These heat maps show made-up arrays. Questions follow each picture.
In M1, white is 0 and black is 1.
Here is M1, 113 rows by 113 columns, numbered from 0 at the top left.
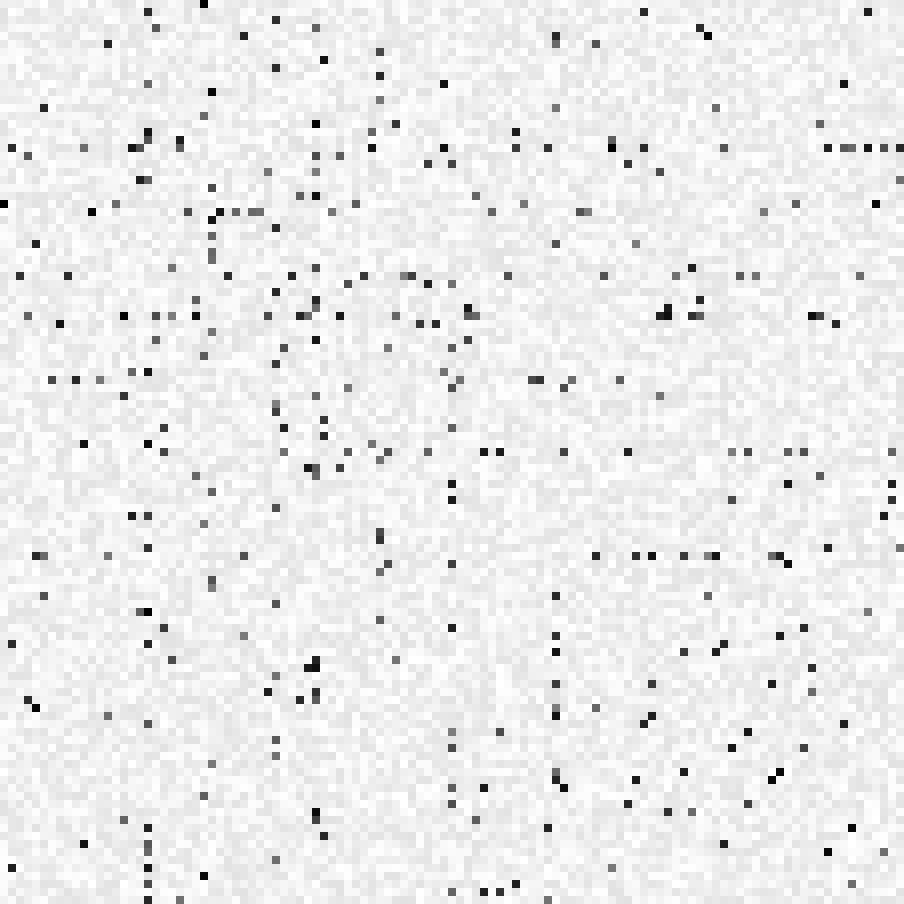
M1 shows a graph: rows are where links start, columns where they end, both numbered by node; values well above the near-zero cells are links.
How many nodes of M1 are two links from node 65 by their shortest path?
5
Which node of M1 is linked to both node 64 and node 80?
node 18
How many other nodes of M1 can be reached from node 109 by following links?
6
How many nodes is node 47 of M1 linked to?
8
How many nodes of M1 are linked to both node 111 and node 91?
2
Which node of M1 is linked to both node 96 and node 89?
node 69
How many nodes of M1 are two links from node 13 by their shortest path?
9
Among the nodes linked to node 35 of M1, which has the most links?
node 56
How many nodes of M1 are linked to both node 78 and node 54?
0
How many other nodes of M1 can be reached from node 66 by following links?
8
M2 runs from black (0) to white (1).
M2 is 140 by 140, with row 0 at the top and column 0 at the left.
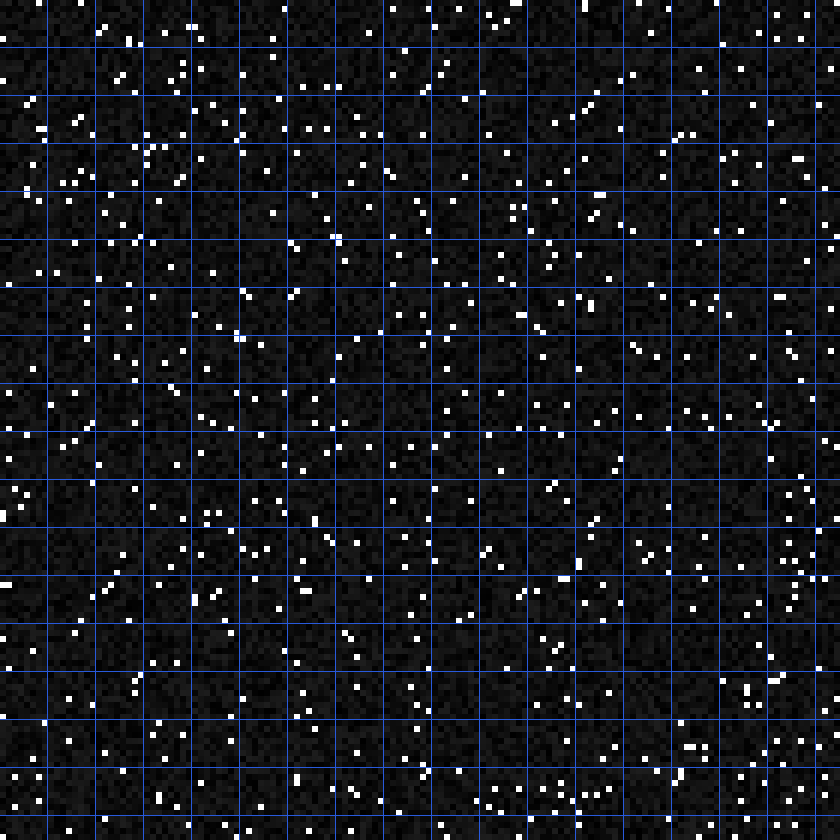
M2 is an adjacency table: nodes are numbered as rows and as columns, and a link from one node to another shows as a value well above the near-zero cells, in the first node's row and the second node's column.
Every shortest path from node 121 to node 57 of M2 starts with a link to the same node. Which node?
node 52
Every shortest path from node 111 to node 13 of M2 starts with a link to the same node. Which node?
node 95
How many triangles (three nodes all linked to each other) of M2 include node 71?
2
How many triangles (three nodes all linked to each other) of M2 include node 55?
2
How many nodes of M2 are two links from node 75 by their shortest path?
10
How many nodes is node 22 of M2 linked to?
10
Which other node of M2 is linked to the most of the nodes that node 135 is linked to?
node 42
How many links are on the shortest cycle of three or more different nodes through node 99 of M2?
3
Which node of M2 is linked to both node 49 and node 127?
node 130
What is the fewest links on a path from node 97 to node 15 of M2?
3
